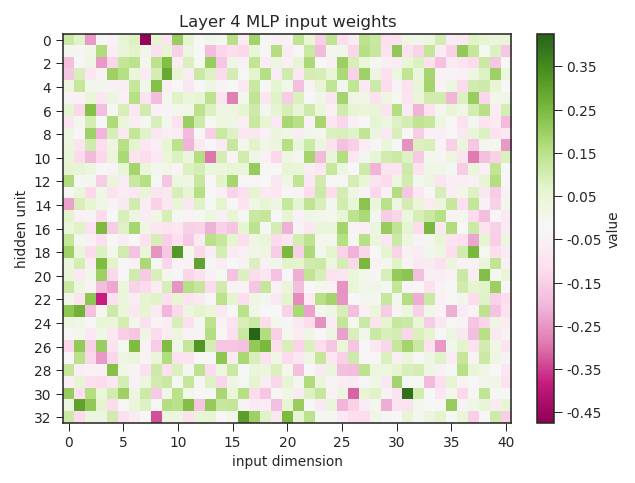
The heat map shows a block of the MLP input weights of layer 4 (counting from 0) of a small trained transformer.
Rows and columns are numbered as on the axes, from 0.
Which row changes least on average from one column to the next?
15
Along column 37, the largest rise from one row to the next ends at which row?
18
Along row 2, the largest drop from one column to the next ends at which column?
14
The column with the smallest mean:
40
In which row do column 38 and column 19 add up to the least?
10
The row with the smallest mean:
13
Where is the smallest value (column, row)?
7, 0
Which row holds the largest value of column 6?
26
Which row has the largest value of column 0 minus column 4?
21
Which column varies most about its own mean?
3
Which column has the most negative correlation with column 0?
9
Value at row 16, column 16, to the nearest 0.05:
0.05
